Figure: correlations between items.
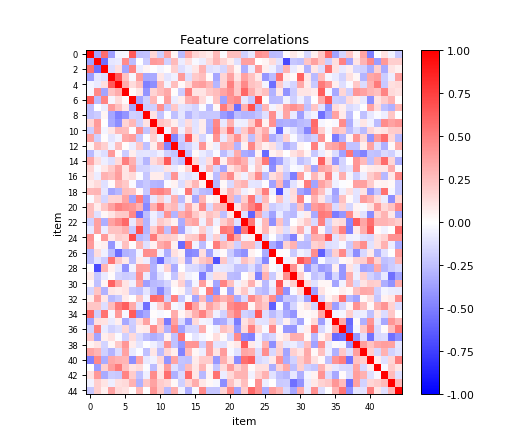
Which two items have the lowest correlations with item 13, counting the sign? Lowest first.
25, 39
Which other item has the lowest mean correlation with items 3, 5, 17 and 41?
26
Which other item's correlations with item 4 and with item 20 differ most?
9
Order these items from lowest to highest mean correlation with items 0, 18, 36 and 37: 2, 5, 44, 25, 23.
44, 23, 5, 2, 25
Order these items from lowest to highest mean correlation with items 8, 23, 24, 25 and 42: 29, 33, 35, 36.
29, 35, 33, 36
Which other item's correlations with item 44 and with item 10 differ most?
27
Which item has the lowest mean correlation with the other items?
8
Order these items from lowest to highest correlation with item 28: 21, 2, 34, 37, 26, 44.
34, 21, 44, 26, 37, 2
